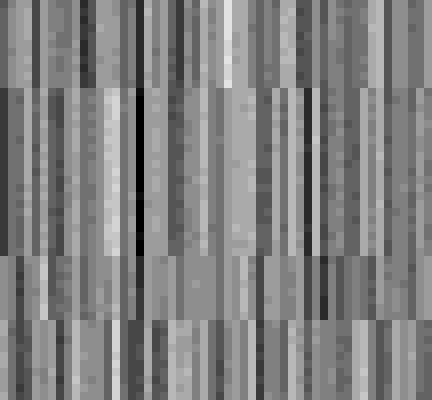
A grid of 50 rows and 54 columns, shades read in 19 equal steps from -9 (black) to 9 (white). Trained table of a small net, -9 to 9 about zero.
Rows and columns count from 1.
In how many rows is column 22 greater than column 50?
17
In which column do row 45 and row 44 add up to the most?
15
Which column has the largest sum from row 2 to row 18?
29
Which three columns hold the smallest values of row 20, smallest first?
18, 39, 1
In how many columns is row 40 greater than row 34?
4
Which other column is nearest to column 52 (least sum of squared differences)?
7
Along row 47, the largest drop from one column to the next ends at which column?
33
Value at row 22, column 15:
6
